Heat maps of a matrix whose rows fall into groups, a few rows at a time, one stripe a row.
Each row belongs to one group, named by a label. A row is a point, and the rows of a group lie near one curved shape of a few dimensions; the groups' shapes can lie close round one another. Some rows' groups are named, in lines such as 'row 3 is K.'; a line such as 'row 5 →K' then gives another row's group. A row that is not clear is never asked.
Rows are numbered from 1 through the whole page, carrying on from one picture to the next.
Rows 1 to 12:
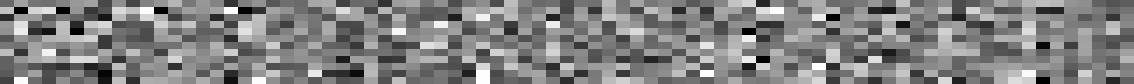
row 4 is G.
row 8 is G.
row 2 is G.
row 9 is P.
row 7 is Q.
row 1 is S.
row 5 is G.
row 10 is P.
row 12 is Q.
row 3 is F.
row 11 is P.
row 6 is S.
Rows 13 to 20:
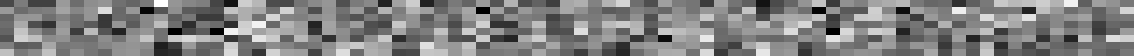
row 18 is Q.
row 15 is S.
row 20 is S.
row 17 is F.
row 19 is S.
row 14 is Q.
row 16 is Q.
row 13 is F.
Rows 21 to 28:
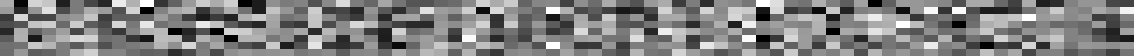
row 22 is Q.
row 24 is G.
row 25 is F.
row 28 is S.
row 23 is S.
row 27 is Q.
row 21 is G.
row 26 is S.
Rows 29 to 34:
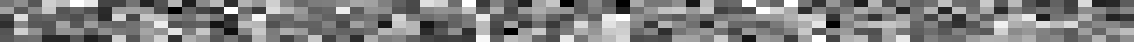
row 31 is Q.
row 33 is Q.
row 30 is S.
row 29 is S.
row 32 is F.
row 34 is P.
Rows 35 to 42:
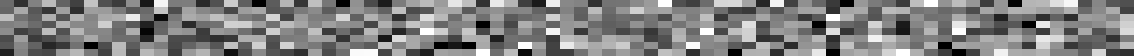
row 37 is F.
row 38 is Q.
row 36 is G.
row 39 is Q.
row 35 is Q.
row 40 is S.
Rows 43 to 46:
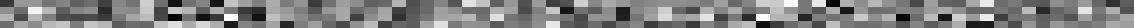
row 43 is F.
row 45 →S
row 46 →G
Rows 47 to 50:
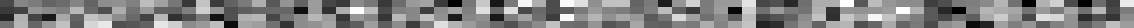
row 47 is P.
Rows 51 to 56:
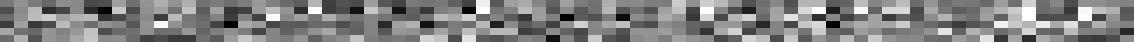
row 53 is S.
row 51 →P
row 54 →F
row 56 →S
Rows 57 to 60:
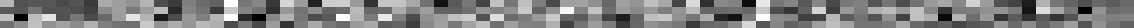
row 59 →S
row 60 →G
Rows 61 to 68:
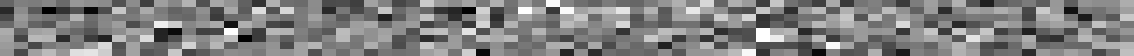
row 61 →Q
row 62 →P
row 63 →P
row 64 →F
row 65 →S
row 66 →G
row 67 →F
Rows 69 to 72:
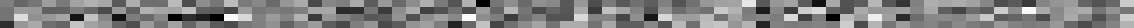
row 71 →F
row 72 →P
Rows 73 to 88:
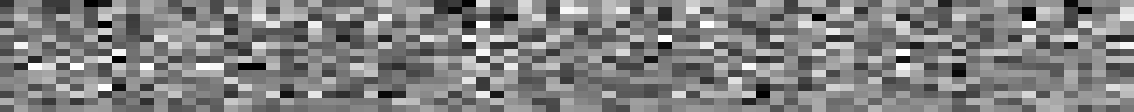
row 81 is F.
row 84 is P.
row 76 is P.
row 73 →P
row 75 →Q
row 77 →F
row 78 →Q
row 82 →G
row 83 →G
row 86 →P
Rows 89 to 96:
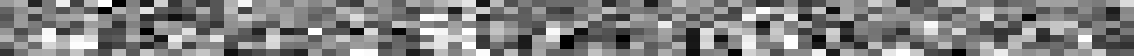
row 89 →F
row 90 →F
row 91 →S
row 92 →Q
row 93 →Q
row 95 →S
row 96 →G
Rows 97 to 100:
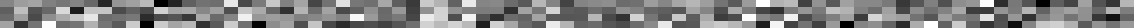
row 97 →F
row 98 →G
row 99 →S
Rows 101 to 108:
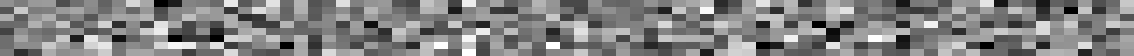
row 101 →F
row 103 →G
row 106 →F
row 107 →G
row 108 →P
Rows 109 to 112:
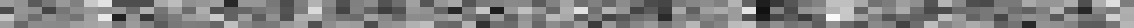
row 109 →F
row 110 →P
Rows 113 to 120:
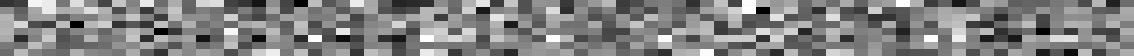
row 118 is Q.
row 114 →P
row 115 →G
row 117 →F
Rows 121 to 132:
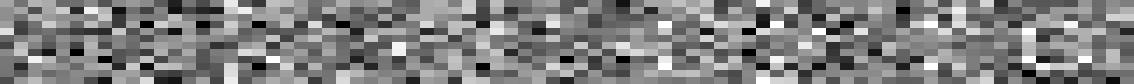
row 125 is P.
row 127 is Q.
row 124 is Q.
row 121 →S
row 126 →Q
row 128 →G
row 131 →S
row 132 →F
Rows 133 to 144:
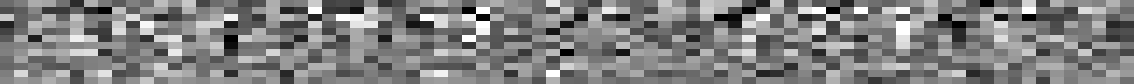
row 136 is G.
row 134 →P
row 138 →S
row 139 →F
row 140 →S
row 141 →Q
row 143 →G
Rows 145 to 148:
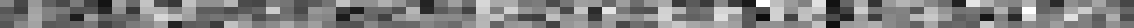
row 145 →G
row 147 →Q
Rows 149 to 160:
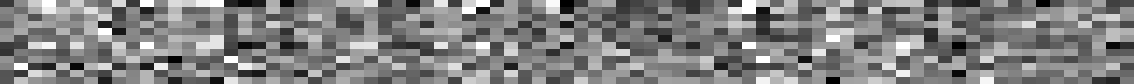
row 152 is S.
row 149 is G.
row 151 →F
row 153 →F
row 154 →F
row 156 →F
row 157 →S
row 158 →G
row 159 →G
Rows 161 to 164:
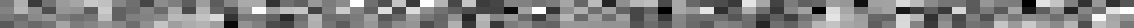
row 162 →Q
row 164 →F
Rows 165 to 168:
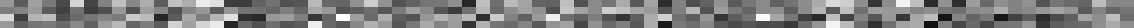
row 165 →F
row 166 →P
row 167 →S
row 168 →F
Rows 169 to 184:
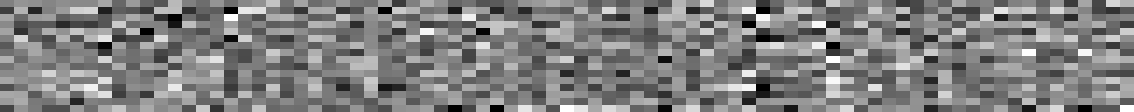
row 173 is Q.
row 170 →S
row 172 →P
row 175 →F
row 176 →P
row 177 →F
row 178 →G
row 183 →G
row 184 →P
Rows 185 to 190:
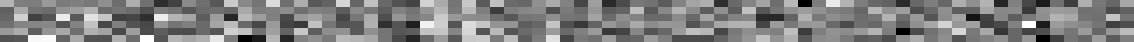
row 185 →F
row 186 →S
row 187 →G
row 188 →Q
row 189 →F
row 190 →G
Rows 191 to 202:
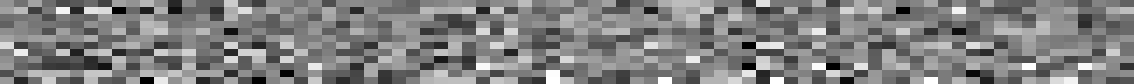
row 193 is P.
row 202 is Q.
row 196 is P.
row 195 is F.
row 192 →F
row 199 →P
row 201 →G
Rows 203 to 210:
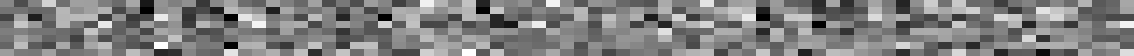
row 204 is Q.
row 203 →Q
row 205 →S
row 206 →Q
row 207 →Q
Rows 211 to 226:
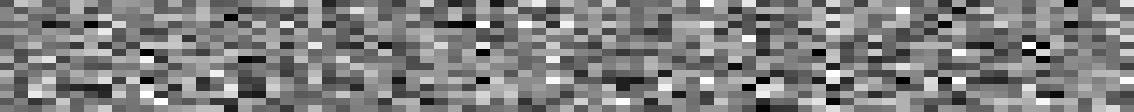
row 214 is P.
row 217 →Q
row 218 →Q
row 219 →G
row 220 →G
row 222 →Q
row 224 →G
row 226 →F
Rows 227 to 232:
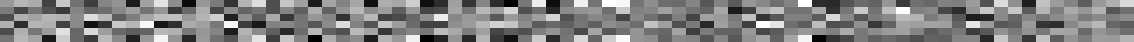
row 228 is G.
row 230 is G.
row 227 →Q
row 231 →G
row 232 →Q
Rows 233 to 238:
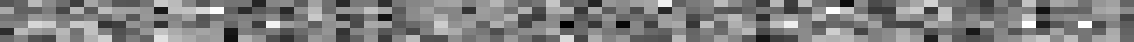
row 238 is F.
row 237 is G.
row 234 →F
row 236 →S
